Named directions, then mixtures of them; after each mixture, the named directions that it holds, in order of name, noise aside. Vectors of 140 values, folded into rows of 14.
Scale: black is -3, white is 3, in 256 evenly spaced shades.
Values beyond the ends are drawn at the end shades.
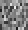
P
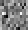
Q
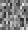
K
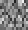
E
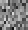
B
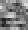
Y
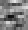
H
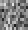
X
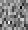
K, X.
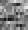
H, Y.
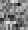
H, K, X.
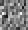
Q.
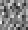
B, E, Q.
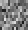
B, P, X.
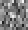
E, Q, Y.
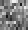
H, P, Q.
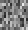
K.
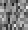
X.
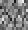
E.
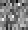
H, K, X.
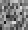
B, H, P.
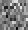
H, P, Q.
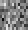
X.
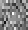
B, Y.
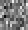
H, K, Q.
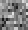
B, Y.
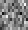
E, Q, Y.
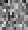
B, Y.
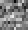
B, E, H.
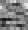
H, Y.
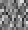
E.
